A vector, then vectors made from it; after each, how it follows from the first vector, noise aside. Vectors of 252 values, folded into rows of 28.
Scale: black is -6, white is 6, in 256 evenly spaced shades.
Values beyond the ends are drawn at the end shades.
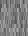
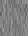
wrapped around, negated, shrunk.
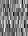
wrapped around, negated, scaled up.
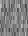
negated.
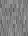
wrapped around, negated, shrunk.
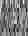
negated, scaled up.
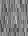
negated.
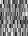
wrapped around, negated, scaled up.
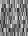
negated, scaled up.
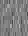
wrapped around, partly zeroed.
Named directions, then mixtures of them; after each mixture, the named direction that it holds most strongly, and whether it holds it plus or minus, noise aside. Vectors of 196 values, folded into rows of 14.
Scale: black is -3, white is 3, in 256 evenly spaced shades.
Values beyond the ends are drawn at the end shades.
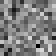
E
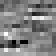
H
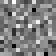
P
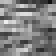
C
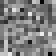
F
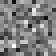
P, minus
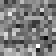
E, minus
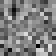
E, plus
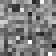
F, minus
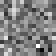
E, minus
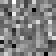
P, plus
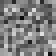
F, plus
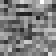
C, minus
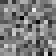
P, minus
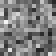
F, minus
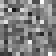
F, minus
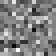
P, plus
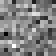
P, minus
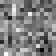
E, minus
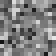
E, minus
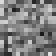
F, minus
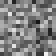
P, minus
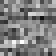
H, minus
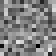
E, plus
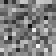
P, minus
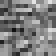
C, minus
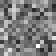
E, minus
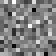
P, plus
